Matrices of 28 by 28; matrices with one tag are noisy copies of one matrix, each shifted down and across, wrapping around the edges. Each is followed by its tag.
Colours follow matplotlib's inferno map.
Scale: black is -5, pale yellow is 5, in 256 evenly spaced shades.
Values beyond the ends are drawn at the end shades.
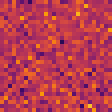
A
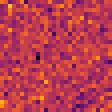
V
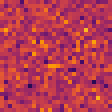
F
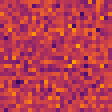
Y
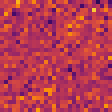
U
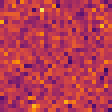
V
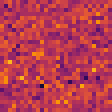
U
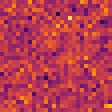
U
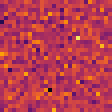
Y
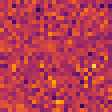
F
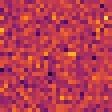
F
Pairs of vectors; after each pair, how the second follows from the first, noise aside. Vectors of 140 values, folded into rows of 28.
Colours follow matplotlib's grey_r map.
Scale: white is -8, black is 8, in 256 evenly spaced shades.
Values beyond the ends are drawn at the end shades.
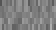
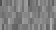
copied.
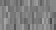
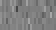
wrapped around, partly zeroed.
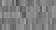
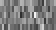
wrapped around, negated, scaled up.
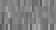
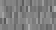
wrapped around.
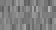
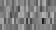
wrapped around, negated, scaled up.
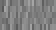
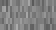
sign-scrambled.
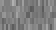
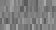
wrapped around.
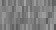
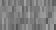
copied.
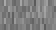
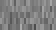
reversed, negated.
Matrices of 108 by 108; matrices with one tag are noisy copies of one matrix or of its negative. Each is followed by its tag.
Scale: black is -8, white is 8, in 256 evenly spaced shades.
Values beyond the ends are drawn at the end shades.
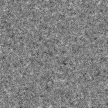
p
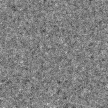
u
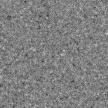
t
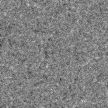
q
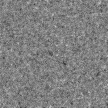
p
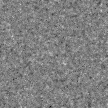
p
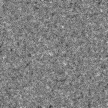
p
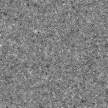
q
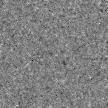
p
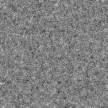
u
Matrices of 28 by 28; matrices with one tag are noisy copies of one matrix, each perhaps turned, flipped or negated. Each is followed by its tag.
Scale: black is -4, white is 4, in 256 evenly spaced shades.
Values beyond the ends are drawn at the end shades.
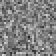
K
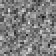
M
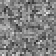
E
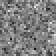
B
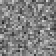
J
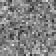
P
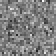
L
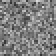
K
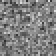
K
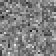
M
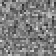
K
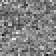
K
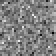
J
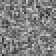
L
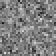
L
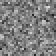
J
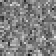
M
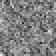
B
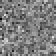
K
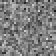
K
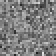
K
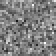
B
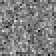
K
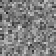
K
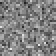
M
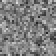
M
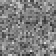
P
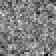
P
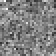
P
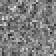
L
